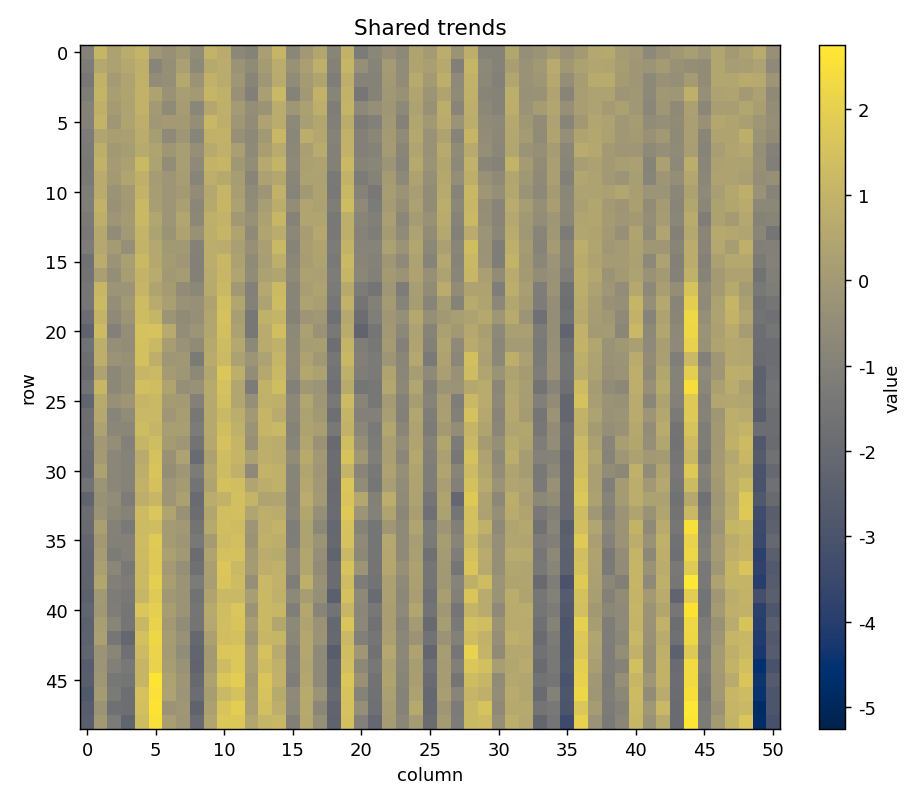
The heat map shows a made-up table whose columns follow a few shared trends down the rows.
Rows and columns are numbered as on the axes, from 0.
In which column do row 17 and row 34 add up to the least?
49
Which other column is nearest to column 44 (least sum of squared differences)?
5
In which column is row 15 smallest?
0
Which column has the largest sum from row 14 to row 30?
44
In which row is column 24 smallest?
42
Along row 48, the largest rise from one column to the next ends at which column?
36
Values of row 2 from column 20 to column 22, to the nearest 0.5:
-1 -1 0
